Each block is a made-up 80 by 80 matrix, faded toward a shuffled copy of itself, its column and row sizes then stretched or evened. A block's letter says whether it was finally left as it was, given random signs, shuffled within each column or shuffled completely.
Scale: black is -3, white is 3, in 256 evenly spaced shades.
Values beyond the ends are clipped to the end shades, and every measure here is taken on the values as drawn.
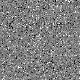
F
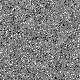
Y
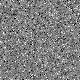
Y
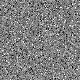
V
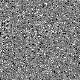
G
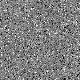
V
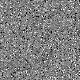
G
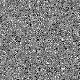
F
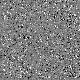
G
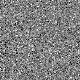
G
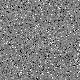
Y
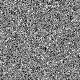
Y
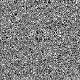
F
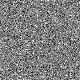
G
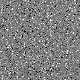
V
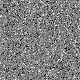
Y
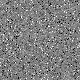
Y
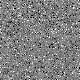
G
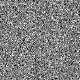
G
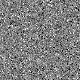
V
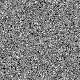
Y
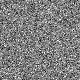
Y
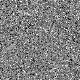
V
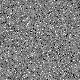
Y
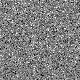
Y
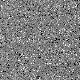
G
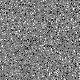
G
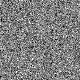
V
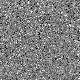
V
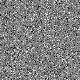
G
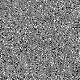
F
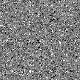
F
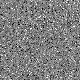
Y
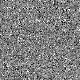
G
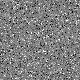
Y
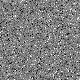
Y
